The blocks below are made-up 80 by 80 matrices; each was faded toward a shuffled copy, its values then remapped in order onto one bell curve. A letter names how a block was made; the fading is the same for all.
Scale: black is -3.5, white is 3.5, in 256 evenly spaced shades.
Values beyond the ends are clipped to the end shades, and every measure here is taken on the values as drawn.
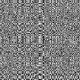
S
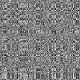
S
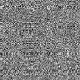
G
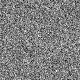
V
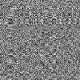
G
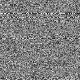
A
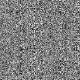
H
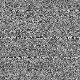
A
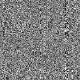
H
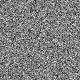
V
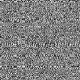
G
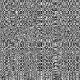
S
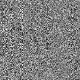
H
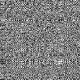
G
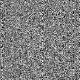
H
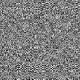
G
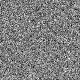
V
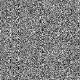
H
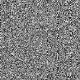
H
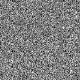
H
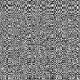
S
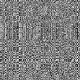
S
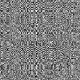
S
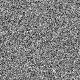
V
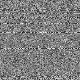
A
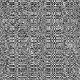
S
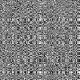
S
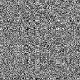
G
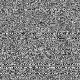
A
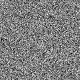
V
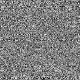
A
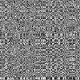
S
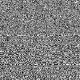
A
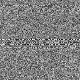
A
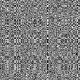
S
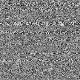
A
